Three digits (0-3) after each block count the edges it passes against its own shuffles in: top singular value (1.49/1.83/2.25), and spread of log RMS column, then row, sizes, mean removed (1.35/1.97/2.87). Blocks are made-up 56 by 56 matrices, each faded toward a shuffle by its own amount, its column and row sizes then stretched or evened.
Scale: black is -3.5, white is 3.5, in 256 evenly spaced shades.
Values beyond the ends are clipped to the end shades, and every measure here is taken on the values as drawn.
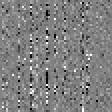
2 3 0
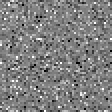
1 0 1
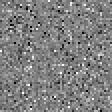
0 1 0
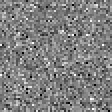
0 0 1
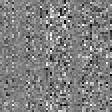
0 3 1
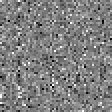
1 1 0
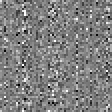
0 3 0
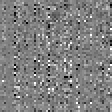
0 3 1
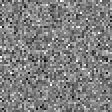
1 0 1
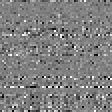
2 0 3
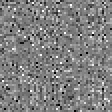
2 1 0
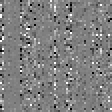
0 3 0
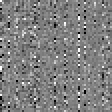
0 3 0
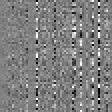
3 3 0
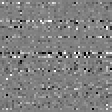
2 1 3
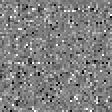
0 0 1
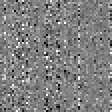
1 3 0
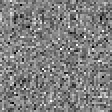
1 1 0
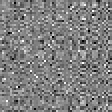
3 1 0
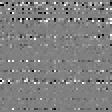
2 1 3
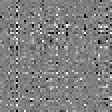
3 2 2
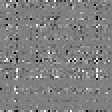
1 2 3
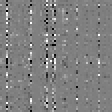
3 3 1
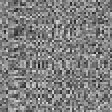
3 2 0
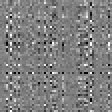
3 3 2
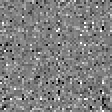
1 1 2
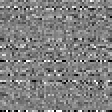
3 0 3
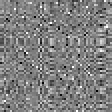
3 1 0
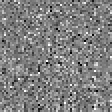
1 1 0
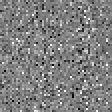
1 2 0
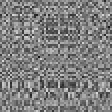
3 0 2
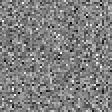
2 1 0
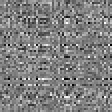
3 1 3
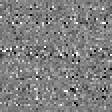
0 1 2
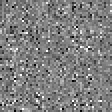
1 2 1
